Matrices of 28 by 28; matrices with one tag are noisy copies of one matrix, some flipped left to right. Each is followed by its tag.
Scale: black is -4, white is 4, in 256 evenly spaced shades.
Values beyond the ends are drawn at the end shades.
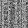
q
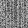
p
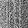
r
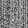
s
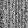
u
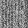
u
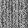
u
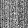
s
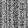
q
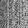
r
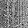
r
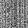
p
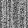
q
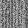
u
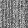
u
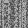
q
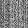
s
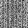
p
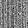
p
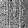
r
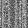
q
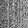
r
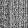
s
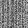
p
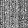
s
